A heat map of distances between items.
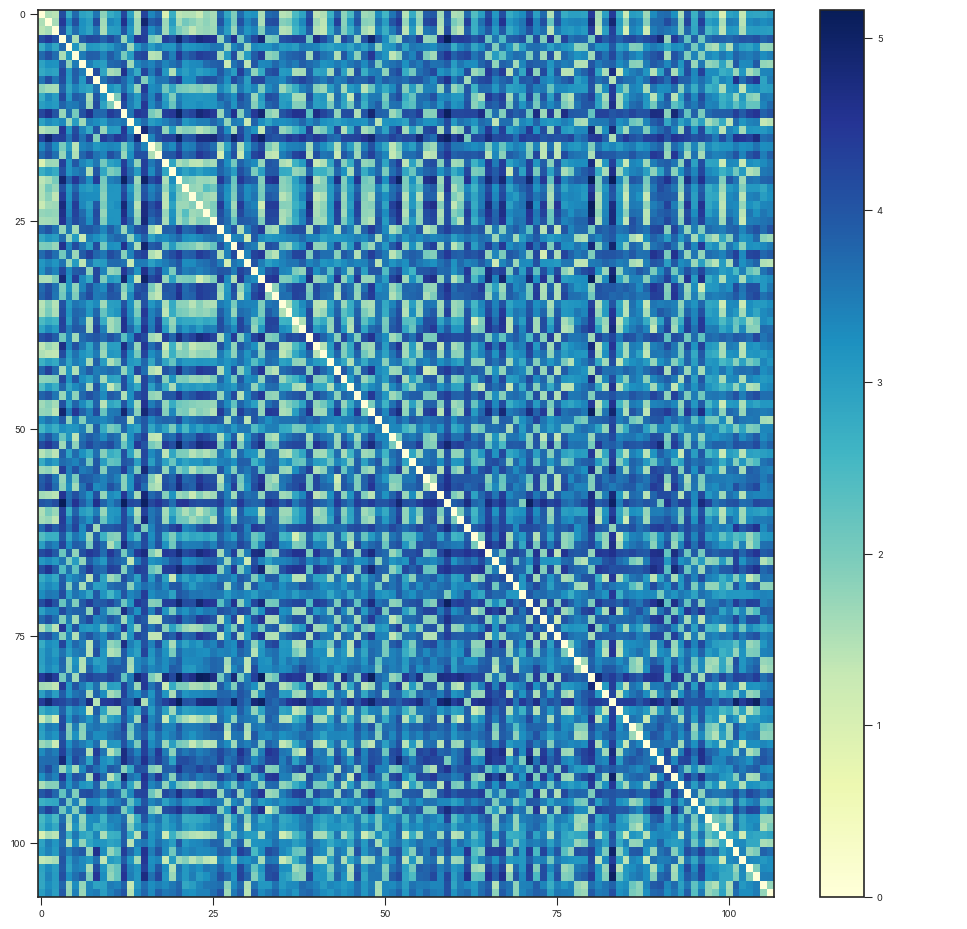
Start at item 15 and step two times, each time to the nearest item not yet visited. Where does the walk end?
8
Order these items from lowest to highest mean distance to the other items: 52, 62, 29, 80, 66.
66, 29, 52, 80, 62
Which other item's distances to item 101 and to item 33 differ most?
96
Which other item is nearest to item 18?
0
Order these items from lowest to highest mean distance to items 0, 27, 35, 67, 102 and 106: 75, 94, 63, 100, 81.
81, 100, 63, 75, 94
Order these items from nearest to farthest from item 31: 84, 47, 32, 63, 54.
84, 63, 54, 47, 32
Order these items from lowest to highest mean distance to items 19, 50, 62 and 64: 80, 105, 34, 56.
105, 56, 34, 80
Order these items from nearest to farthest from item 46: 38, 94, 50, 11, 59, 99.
94, 50, 99, 11, 38, 59
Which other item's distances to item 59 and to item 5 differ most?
3
